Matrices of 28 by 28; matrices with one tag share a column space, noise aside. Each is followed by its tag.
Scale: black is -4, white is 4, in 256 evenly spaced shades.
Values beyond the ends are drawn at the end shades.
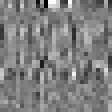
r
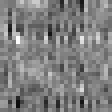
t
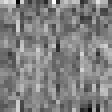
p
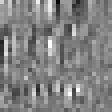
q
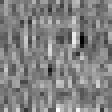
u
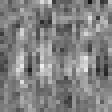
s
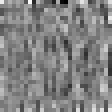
p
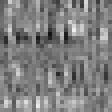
t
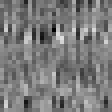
t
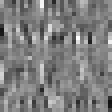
t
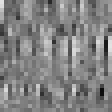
q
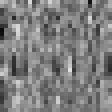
s
